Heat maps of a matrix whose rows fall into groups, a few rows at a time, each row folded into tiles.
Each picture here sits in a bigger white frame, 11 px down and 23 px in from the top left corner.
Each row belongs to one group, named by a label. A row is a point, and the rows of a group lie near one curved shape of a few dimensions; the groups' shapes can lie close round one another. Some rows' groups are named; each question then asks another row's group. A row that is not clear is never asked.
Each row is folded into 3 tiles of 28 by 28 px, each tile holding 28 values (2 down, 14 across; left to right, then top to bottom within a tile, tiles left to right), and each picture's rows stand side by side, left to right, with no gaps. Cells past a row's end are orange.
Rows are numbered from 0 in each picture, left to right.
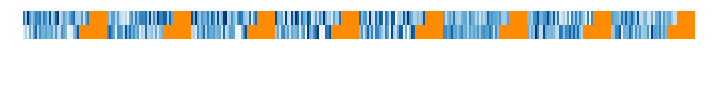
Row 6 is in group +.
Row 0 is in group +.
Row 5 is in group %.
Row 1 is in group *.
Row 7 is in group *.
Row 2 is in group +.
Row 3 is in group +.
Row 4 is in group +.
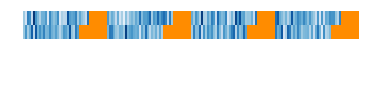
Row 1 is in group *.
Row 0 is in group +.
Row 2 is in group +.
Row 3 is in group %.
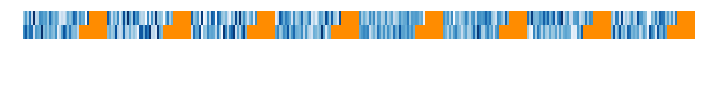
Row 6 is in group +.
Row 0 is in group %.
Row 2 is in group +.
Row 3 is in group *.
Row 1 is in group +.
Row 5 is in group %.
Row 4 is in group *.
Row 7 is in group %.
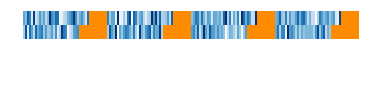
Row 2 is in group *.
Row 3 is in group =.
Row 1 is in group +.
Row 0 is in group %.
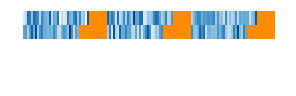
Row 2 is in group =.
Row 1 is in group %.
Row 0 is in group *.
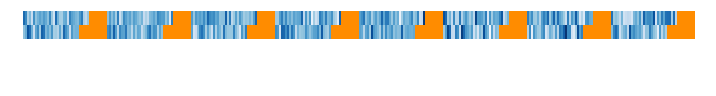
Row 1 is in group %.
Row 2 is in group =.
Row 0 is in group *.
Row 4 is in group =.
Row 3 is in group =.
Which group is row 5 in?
*
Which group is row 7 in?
*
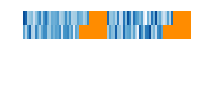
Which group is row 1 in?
+
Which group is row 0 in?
%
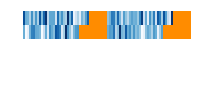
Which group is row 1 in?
*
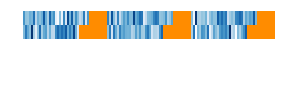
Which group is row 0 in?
+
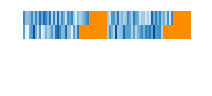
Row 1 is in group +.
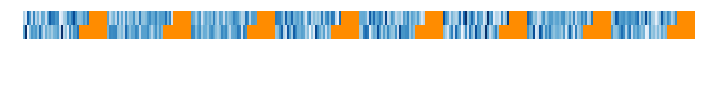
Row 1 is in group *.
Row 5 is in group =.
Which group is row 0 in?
%
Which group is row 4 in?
*
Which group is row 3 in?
*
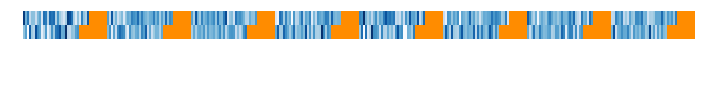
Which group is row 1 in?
%
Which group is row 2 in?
+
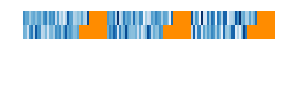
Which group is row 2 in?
+
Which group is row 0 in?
=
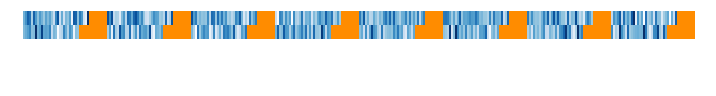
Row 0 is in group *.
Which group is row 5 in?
%
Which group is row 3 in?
*
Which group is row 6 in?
+
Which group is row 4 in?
%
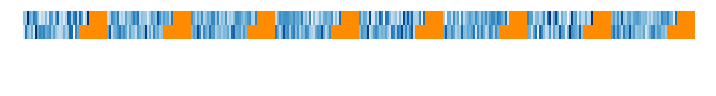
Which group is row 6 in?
=
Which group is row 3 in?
=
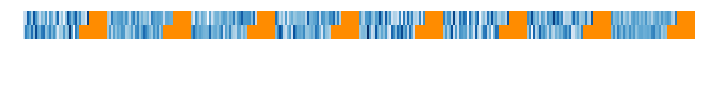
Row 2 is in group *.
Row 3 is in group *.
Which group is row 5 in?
+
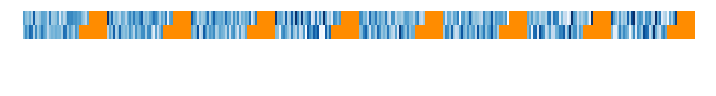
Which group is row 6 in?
=
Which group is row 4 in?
*
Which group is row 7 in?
=
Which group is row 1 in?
%
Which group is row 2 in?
%
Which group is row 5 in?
*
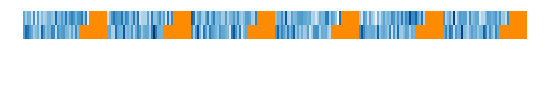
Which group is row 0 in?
*
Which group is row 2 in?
%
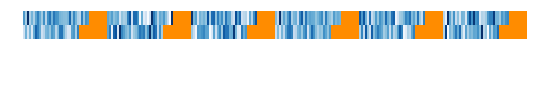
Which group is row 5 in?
%
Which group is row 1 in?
=
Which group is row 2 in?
=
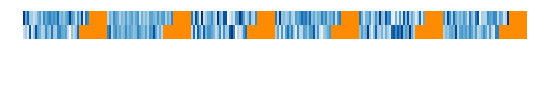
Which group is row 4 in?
+
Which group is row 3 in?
%
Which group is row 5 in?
+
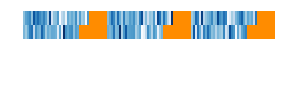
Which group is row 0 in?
*
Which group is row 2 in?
%
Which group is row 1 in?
*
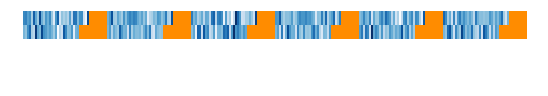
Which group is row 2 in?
=
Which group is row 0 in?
*
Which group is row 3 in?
%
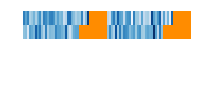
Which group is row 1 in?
+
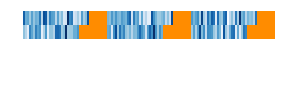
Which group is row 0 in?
=
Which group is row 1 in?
=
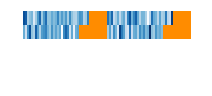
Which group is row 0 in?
%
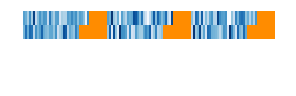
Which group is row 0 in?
%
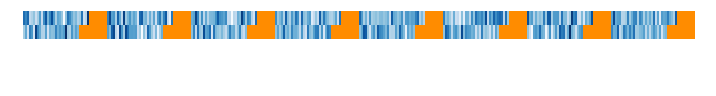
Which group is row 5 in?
*
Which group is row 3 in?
+
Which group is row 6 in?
=
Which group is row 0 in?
=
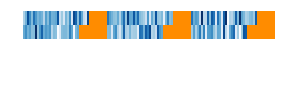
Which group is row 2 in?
+
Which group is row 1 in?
+
